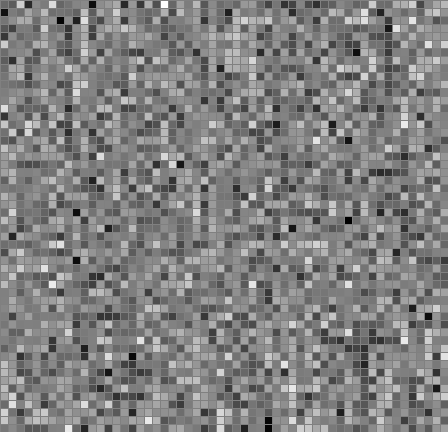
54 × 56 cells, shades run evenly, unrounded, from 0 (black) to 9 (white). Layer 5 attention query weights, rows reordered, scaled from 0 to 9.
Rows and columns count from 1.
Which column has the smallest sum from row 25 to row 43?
10
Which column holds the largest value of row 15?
51
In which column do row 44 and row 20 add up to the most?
21
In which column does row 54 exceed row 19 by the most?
9
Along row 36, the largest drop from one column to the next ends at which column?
33
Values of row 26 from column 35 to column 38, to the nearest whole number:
6 6 3 4
